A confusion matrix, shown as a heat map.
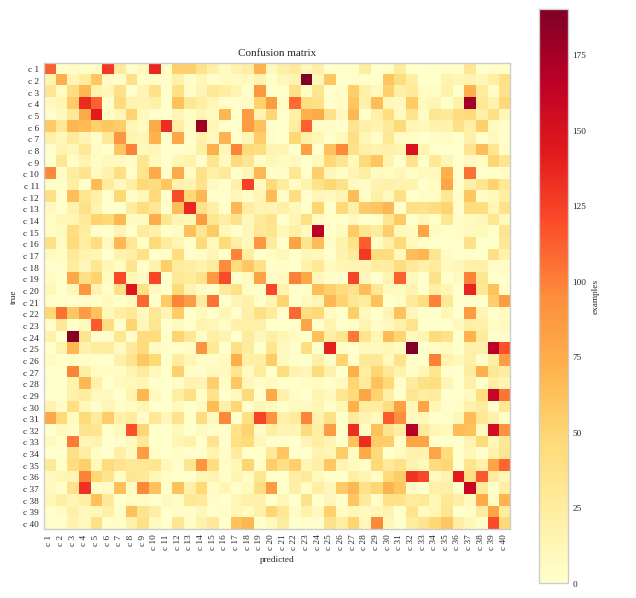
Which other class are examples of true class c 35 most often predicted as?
c 40
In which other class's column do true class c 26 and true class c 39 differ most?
c 34
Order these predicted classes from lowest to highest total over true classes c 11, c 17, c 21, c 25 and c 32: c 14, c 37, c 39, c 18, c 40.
c 37, c 14, c 18, c 40, c 39
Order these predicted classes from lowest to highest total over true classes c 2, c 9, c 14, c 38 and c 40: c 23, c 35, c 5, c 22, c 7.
c 22, c 7, c 35, c 5, c 23
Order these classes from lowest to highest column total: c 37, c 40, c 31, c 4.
c 31, c 40, c 4, c 37
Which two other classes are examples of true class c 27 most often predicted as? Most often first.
c 3, c 38
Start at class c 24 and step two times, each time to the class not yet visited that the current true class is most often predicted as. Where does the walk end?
c 19
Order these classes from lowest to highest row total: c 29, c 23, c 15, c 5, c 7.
c 23, c 7, c 15, c 29, c 5
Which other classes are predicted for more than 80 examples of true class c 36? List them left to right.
c 4, c 32, c 33, c 38
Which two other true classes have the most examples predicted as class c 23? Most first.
c 2, c 6
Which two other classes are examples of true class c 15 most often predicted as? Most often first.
c 24, c 33
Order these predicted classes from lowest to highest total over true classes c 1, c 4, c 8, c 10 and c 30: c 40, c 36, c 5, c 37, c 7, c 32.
c 36, c 40, c 5, c 7, c 32, c 37
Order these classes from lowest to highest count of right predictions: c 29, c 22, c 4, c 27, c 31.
c 29, c 27, c 31, c 22, c 4
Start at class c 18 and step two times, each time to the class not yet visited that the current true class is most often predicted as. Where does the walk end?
c 28
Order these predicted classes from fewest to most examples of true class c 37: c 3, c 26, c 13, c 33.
c 33, c 13, c 3, c 26
